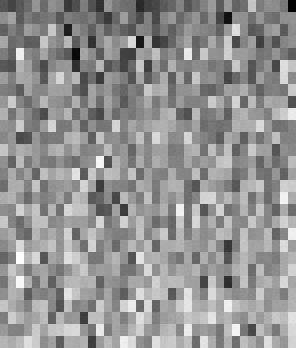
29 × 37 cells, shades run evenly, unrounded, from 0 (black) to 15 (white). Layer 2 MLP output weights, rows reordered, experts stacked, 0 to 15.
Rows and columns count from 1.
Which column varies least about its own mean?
34
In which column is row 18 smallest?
16
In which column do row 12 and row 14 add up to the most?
13
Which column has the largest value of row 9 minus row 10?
6
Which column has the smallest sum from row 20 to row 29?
8
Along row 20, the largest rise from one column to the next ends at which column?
37
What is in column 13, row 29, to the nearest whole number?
9
